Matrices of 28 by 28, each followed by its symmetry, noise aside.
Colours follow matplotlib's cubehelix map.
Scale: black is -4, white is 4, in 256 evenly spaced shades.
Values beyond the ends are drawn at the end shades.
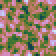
same after a half turn.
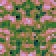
mirrored left to right.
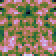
mirrored left to right.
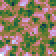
symmetric across the other diagonal.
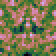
mirrored left to right.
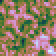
symmetric.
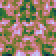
mirrored left to right.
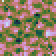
same after a half turn.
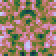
mirrored left to right.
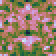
mirrored left to right.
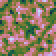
symmetric.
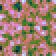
mirrored top to bottom.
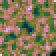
symmetric.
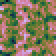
mirrored top to bottom.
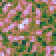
symmetric.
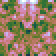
mirrored left to right.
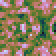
mirrored top to bottom.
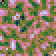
symmetric.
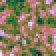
no symmetry.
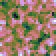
symmetric.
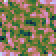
same after a half turn.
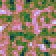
antisymmetric.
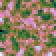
no symmetry.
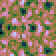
mirrored top to bottom.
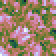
symmetric across the other diagonal.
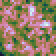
symmetric across the other diagonal.
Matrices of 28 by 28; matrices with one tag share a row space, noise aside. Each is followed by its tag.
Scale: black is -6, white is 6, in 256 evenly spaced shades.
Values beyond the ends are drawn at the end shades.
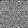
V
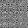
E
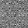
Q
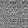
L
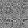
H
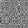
V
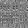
E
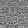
Q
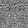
Q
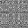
V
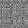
H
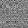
Q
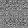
L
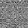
Q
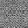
L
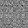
H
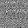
L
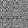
E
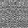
Q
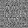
L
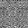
Q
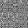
E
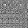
E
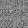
H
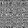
H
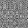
E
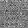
L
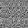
V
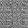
H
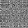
V
